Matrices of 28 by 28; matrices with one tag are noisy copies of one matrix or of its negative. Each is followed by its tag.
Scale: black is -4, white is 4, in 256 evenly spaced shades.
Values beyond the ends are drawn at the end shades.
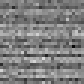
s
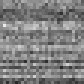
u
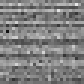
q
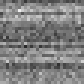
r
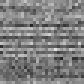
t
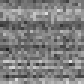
u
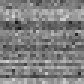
u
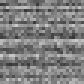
q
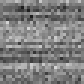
r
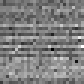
t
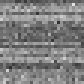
r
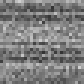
r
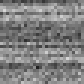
r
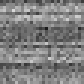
r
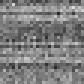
r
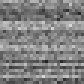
u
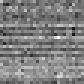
t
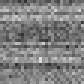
r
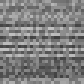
t
